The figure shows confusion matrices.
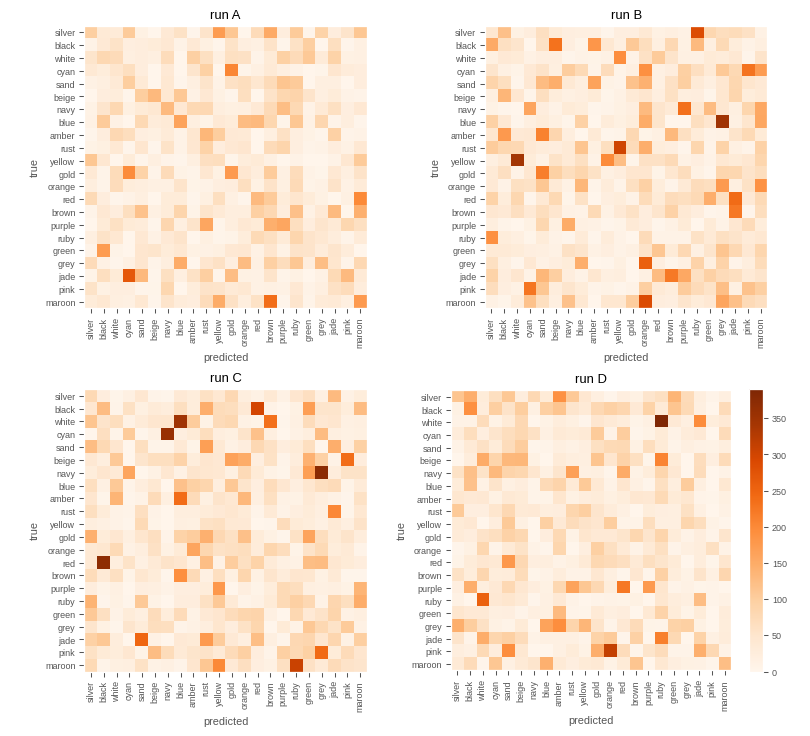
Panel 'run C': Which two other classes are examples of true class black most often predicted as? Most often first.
red, green
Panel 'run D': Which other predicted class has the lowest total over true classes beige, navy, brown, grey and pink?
purple
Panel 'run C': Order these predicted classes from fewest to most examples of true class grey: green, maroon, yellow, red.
maroon, yellow, red, green
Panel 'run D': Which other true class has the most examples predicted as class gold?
pink
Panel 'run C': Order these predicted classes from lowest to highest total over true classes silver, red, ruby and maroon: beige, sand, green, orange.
beige, orange, sand, green
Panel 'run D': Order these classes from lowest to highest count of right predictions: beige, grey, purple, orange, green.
green, orange, grey, beige, purple
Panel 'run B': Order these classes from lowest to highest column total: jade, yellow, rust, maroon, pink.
rust, yellow, pink, jade, maroon
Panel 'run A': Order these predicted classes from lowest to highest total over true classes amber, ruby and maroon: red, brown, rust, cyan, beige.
beige, cyan, red, rust, brown
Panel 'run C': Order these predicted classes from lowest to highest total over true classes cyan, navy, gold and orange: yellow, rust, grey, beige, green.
beige, yellow, rust, green, grey
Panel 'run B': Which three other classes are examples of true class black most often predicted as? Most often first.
beige, amber, silver
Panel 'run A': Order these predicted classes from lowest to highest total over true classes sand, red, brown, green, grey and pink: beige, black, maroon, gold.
beige, gold, black, maroon
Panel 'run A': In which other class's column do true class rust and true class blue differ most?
red
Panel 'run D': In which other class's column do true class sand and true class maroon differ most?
blue
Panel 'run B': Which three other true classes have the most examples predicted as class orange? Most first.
maroon, grey, cyan
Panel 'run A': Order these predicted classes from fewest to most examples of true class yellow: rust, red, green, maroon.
green, red, rust, maroon
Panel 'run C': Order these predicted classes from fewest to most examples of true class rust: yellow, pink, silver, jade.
pink, yellow, silver, jade
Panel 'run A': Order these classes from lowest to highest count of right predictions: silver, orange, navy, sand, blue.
sand, orange, silver, navy, blue
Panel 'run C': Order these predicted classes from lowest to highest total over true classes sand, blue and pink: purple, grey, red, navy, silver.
navy, red, purple, silver, grey
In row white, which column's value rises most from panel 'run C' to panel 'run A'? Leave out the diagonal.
purple
